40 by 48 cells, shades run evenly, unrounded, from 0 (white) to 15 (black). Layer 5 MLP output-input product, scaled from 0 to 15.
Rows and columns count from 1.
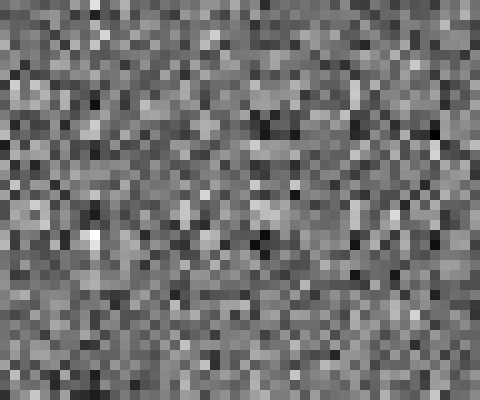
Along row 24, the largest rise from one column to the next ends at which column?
11
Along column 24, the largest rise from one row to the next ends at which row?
32
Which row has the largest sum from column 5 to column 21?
16
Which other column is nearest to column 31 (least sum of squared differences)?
38
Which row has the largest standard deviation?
25
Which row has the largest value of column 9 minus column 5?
23
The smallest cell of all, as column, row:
10, 24
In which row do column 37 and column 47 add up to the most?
29
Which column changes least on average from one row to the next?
17
